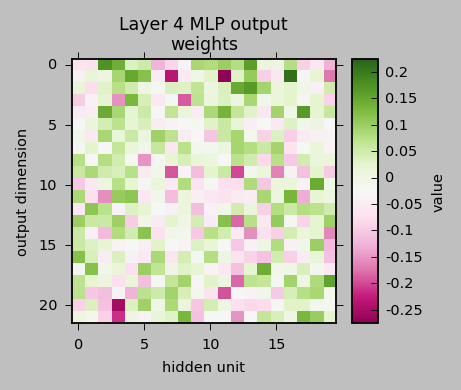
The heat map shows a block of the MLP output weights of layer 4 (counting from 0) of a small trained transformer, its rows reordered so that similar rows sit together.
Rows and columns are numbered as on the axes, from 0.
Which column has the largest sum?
18
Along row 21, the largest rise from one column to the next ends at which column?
4
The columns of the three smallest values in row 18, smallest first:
12, 5, 3
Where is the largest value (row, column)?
1, 16
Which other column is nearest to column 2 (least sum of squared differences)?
13
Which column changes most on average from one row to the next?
14
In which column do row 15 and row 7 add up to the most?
15
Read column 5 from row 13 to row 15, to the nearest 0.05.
0 0.1 -0.05
